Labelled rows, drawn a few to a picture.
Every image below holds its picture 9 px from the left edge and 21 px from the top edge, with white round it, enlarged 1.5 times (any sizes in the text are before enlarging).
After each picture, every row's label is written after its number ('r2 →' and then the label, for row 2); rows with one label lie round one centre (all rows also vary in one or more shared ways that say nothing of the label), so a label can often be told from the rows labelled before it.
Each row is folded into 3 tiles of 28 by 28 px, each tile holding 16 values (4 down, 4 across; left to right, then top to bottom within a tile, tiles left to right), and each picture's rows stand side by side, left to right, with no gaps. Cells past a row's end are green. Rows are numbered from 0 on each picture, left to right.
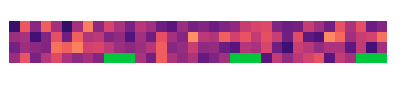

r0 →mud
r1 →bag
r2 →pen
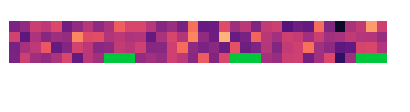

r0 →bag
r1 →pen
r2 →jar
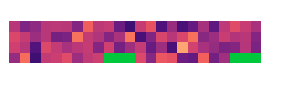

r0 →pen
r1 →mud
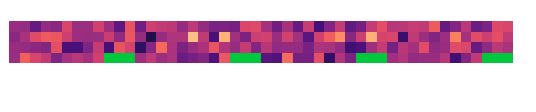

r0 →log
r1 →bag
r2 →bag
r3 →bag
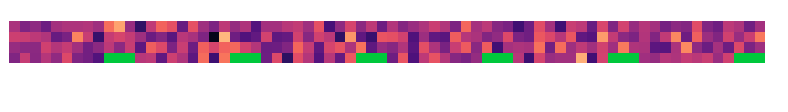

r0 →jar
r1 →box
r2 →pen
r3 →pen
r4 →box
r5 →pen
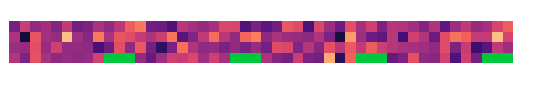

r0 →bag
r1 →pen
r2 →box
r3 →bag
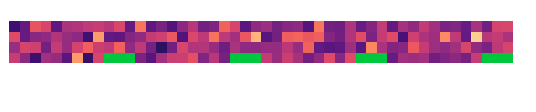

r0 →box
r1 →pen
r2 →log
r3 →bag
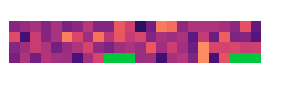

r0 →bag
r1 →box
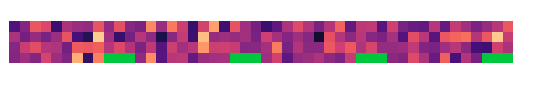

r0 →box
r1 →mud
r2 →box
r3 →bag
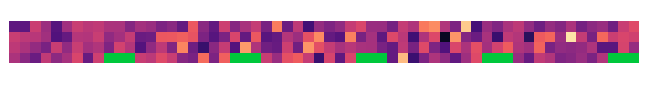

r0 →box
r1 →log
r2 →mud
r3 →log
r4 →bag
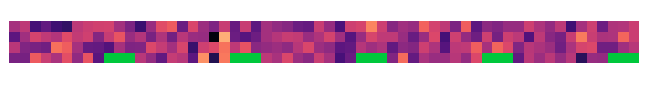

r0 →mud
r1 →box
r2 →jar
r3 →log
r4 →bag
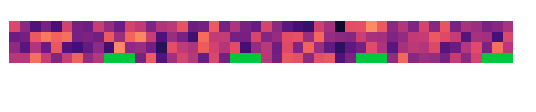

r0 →log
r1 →pen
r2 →jar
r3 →log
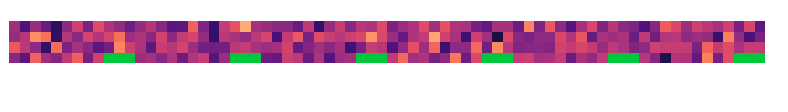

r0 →box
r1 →jar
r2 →bag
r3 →log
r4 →mud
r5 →box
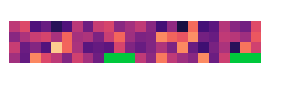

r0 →mud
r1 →log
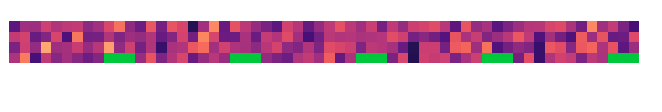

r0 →jar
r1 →mud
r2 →box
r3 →pen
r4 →pen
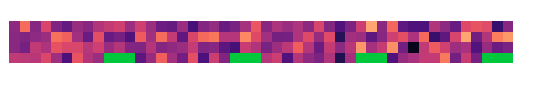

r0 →mud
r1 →bag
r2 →jar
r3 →pen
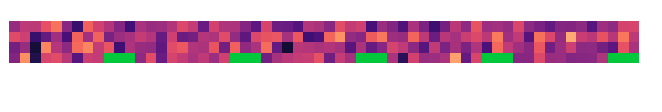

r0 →pen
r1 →pen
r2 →pen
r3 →box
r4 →bag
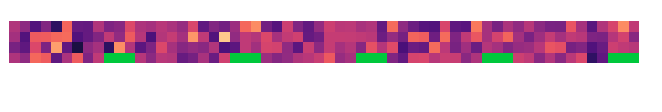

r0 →log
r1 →bag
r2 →box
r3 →pen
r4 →jar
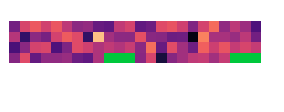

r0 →bag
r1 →box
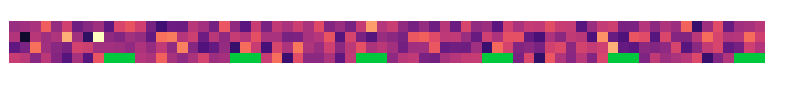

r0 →bag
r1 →log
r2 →jar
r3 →log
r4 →pen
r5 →bag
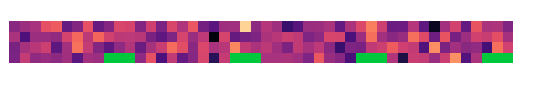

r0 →bag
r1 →jar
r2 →jar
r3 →box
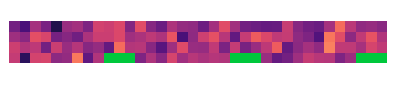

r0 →box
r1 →pen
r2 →box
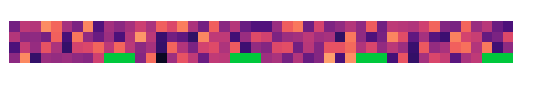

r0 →log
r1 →pen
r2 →box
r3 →pen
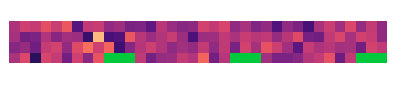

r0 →pen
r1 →box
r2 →box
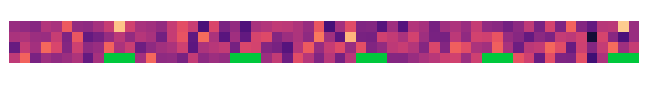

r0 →jar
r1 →log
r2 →pen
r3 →box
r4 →jar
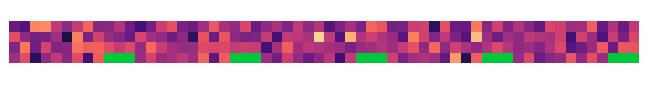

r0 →box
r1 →box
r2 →bag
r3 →box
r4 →log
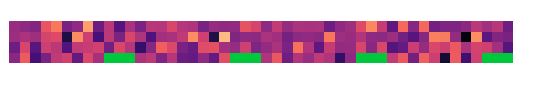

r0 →log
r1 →bag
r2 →jar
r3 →mud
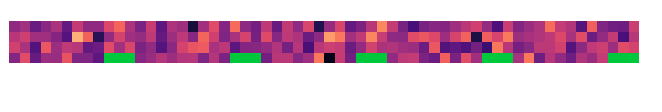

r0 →jar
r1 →mud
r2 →bag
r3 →log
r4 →log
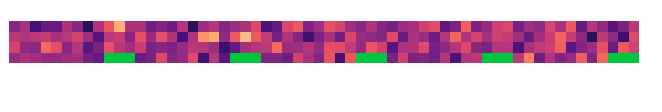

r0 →jar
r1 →bag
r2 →box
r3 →bag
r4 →log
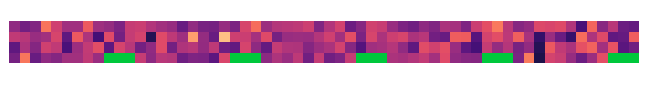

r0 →log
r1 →bag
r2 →bag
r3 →jar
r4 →pen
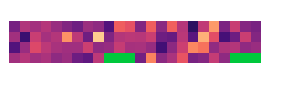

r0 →bag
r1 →mud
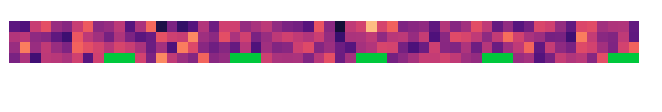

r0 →box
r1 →mud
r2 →jar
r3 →pen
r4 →box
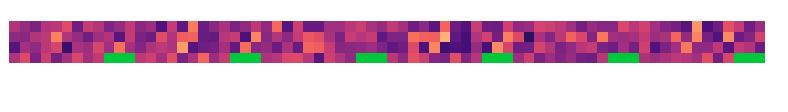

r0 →log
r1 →log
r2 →mud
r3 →log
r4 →bag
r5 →pen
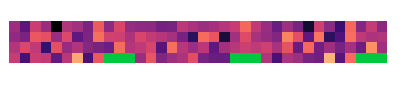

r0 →box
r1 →jar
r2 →box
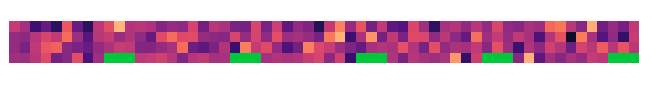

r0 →jar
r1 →log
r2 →mud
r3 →box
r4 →log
